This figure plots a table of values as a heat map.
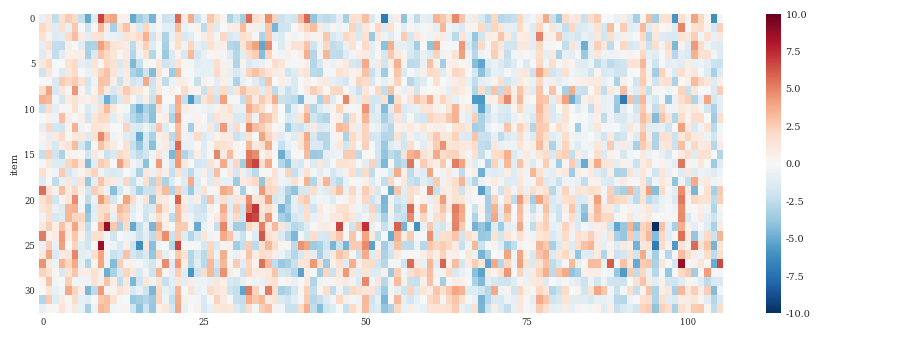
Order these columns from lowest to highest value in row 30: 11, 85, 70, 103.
11, 85, 103, 70
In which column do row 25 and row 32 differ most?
9
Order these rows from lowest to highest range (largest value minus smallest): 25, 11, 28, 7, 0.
7, 11, 28, 0, 25
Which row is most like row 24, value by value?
19
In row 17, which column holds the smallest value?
68
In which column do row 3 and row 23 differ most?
95
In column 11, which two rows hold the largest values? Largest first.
0, 23
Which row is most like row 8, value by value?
1
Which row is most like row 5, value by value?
29
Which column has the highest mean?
21
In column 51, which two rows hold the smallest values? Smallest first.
25, 2
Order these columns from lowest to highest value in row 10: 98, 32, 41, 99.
98, 99, 41, 32
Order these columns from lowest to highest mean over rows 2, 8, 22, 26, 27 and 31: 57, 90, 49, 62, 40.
49, 40, 90, 57, 62
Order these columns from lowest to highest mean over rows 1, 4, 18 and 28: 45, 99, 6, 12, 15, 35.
45, 15, 12, 6, 99, 35
